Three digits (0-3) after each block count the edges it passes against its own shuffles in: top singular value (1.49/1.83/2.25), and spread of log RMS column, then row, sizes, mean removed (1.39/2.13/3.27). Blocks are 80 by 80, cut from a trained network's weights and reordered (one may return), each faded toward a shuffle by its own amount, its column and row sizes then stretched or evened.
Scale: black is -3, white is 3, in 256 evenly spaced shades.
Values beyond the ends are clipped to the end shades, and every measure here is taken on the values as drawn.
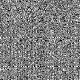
2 0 2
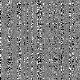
0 3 2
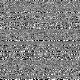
2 0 3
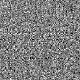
2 1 1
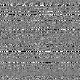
3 0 3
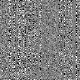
1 3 1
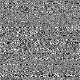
0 0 3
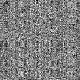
2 1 0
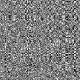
3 2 1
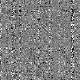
0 3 2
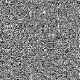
1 2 1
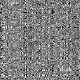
2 2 2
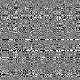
3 1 3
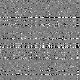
3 1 3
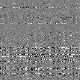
2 1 3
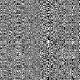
3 3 0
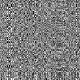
3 2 1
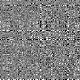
3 2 2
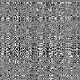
3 2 3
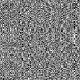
3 2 0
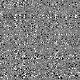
1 1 2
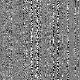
0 3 0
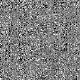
0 2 2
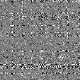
1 2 3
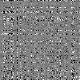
0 3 3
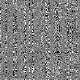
1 3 2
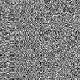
3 1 0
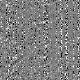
1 3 1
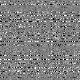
1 1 3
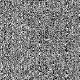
1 2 0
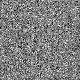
0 0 0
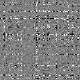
1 2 3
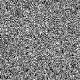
2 1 0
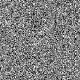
1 1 0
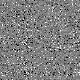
0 1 2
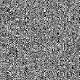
1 2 1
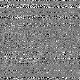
0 1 3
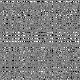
2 2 3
